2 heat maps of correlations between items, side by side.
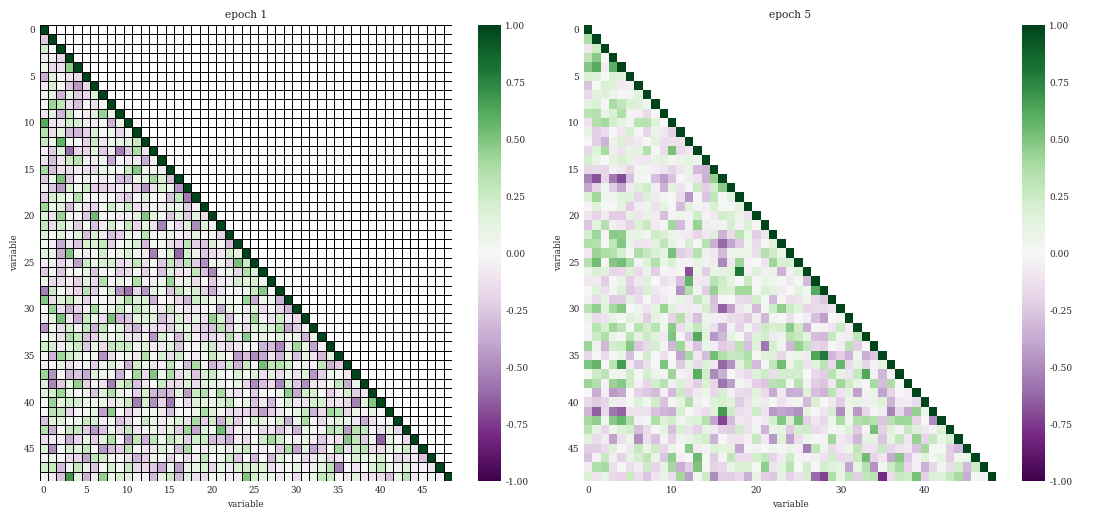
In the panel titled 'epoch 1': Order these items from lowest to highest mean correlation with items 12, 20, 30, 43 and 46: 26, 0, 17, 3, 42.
26, 17, 3, 42, 0
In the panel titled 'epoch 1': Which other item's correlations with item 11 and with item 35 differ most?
25
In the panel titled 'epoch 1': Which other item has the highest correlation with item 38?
4
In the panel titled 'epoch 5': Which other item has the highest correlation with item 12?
27
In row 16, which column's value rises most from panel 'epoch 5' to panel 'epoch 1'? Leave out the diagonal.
42
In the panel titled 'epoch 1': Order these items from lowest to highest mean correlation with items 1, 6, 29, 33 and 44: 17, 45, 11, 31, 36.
17, 45, 31, 11, 36
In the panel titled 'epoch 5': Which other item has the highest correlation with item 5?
34
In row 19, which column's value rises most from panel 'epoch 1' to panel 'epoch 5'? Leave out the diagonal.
28
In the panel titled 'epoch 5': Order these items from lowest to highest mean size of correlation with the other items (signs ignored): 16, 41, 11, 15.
11, 15, 41, 16
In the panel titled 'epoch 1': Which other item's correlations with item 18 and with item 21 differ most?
43
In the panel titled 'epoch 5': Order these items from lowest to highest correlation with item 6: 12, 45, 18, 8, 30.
18, 12, 30, 8, 45
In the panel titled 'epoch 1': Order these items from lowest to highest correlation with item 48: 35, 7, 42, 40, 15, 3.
40, 35, 42, 15, 7, 3
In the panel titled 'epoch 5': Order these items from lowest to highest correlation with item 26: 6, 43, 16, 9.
6, 9, 16, 43
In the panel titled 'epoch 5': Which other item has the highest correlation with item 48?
39
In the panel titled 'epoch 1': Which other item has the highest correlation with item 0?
10
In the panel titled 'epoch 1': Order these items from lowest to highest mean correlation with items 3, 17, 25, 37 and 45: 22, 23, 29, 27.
22, 29, 27, 23
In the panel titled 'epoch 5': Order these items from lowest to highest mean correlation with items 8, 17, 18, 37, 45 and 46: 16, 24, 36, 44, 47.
36, 44, 16, 47, 24
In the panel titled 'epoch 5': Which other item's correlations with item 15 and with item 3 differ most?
16
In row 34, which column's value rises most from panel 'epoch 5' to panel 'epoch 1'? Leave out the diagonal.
47
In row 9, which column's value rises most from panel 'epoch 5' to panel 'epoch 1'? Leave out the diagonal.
7
